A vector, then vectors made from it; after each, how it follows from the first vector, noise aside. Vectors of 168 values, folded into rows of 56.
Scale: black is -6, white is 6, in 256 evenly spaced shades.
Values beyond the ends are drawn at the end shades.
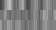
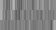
wrapped around, negated, partly zeroed.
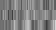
reversed, negated.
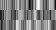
wrapped around, scaled up.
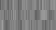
wrapped around, shrunk.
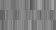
wrapped around, shrunk.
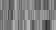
reversed, negated.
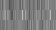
wrapped around, negated, partly zeroed.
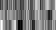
wrapped around, scaled up.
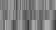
reversed.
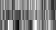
wrapped around, negated, scaled up.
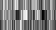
wrapped around, scaled up.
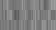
wrapped around, shrunk.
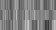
reversed, negated.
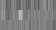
wrapped around, negated, partly zeroed.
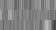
reversed, partly zeroed.
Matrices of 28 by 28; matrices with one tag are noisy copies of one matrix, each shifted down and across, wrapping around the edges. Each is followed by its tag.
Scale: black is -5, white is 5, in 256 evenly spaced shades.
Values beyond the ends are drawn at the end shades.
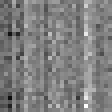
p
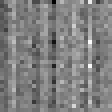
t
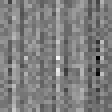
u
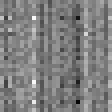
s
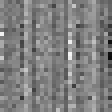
u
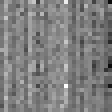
s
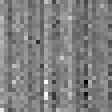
u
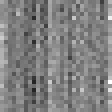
p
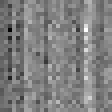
p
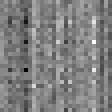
s
